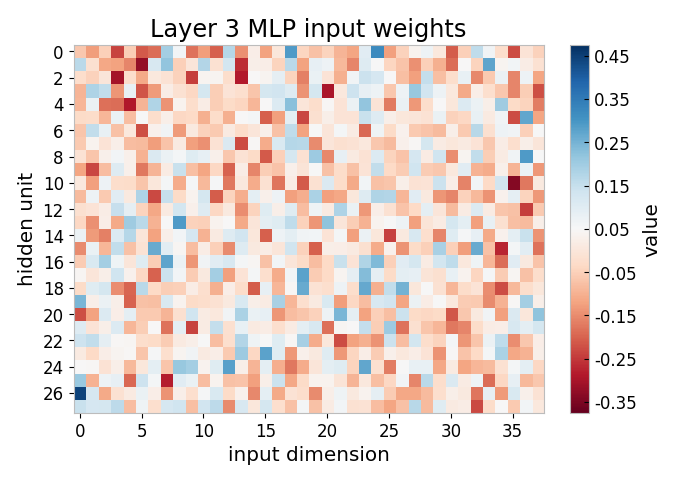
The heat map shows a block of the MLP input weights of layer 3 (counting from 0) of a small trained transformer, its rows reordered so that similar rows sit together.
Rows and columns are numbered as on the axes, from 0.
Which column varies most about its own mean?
0
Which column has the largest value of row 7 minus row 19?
17
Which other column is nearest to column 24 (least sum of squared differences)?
7
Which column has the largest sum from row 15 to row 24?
13
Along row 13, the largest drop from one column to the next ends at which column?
9
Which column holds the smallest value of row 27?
32
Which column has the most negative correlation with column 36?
15
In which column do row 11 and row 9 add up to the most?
24
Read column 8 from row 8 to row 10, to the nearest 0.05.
0.05 0.15 -0.1
